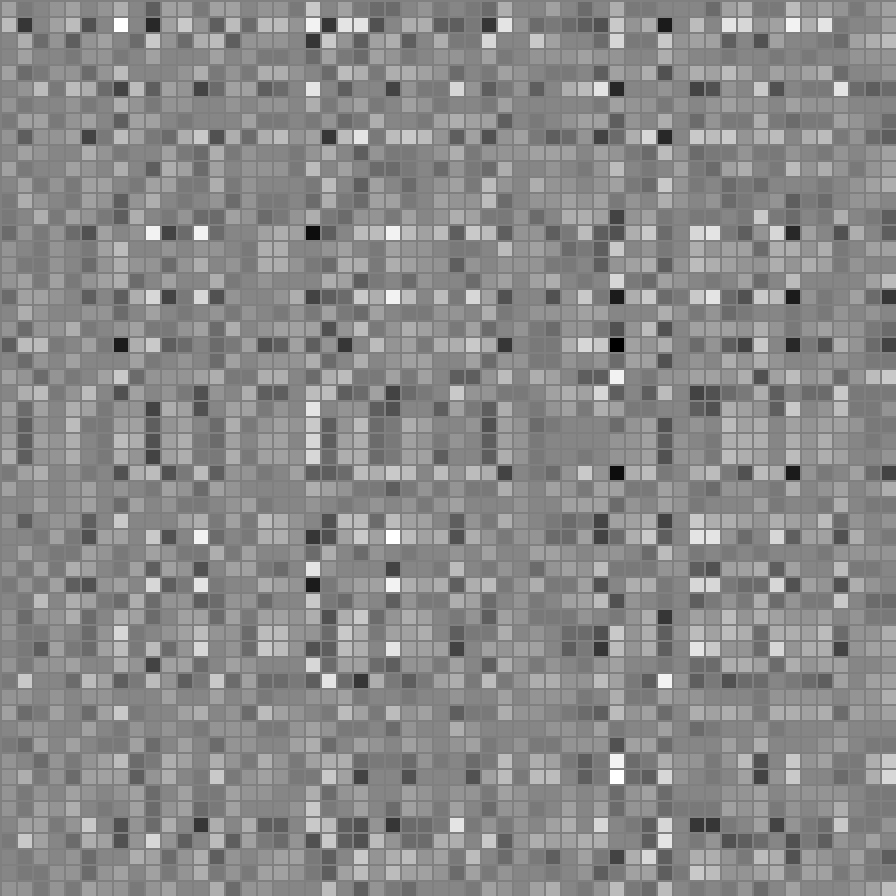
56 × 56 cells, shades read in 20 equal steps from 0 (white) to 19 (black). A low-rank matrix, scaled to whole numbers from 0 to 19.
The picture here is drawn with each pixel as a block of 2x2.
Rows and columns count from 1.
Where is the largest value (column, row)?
39, 22
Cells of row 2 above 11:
12
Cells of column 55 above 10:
6
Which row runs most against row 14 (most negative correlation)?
24
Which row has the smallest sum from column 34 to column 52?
2
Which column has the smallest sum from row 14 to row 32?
48
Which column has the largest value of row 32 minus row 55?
44
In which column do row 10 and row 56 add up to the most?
23
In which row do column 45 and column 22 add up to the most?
52
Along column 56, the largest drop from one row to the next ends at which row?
31
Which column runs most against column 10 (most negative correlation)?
20
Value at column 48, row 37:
11
